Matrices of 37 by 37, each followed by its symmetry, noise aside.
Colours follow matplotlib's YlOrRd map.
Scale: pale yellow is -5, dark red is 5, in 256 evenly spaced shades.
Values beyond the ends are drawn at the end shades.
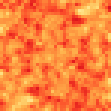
same after a half turn.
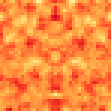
mirrored left to right.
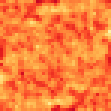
same after a half turn.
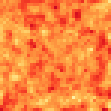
antisymmetric.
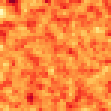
antisymmetric.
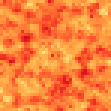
same after a half turn.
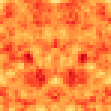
mirrored left to right.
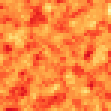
antisymmetric.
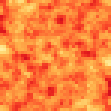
same after a half turn.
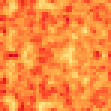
mirrored top to bottom.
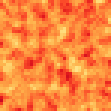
antisymmetric.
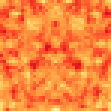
mirrored left to right.
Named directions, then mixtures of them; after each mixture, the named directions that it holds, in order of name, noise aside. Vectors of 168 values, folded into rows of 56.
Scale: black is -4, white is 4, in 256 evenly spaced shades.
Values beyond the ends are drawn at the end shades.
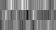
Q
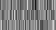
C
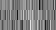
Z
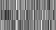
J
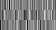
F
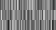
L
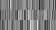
F, Z.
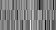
L, Z.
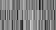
Z.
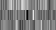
J, Q.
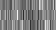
Z.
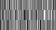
F, L.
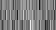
Z.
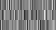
C, F.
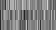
F, L, Q.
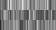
F, Q.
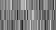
Q, Z.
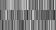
C, Q, Z.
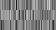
C, J.
